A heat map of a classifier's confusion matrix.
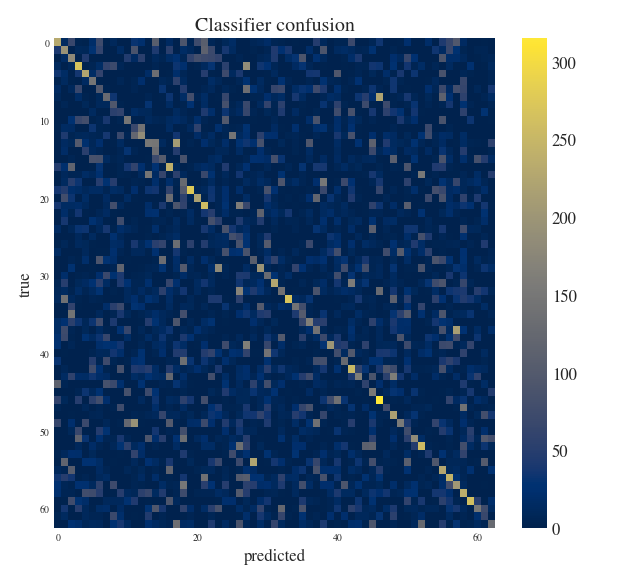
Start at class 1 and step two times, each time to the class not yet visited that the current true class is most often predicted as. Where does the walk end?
26
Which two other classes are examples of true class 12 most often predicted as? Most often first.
25, 11
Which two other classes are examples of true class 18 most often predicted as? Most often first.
38, 32
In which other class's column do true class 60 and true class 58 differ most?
32
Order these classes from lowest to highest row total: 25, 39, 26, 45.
25, 45, 26, 39
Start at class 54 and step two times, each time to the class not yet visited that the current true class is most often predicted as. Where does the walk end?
15
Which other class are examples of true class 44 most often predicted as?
0
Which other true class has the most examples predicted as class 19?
7
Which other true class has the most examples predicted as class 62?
51
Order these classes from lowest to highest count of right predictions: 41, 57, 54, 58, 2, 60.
54, 41, 60, 2, 57, 58
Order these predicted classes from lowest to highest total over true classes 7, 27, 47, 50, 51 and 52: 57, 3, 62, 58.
57, 62, 3, 58
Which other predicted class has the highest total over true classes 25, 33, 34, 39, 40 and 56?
27
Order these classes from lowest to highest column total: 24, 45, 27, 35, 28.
28, 35, 24, 45, 27
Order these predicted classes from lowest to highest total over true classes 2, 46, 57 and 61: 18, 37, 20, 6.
37, 20, 6, 18
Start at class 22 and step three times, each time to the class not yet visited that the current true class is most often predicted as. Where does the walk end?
9
